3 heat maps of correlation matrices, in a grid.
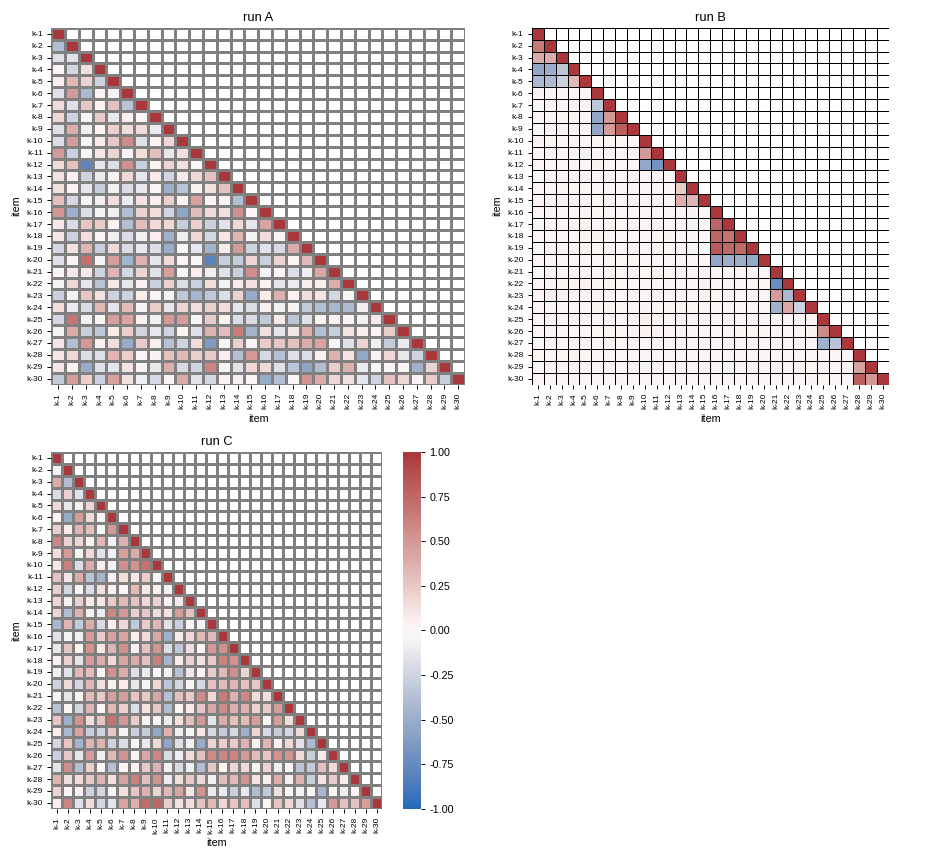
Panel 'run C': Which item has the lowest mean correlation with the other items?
k-24
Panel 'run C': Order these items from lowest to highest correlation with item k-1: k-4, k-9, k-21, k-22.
k-22, k-4, k-21, k-9
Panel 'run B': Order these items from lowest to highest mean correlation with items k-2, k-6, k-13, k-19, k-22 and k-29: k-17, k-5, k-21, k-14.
k-21, k-5, k-14, k-17
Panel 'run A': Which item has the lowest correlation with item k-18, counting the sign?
k-9
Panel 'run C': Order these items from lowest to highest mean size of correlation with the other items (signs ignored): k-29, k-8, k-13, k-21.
k-13, k-29, k-8, k-21
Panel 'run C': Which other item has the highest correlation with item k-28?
k-8
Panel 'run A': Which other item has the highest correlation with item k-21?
k-15
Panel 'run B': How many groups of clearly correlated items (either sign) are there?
8
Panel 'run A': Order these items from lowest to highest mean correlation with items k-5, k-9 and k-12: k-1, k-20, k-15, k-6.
k-20, k-1, k-15, k-6
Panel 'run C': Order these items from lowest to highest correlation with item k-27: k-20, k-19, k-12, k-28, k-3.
k-3, k-12, k-19, k-28, k-20
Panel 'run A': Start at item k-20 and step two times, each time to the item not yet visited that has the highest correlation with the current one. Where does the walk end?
k-27
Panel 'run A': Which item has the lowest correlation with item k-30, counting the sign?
k-16
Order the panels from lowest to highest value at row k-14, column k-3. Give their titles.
run A, run B, run C
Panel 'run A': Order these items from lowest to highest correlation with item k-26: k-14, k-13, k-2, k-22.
k-22, k-13, k-2, k-14
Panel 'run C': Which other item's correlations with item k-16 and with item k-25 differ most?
k-14
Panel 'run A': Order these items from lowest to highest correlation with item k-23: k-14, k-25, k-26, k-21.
k-21, k-25, k-26, k-14
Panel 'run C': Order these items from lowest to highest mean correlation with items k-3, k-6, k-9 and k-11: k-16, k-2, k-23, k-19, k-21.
k-2, k-16, k-21, k-19, k-23
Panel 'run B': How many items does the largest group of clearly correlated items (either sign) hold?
5
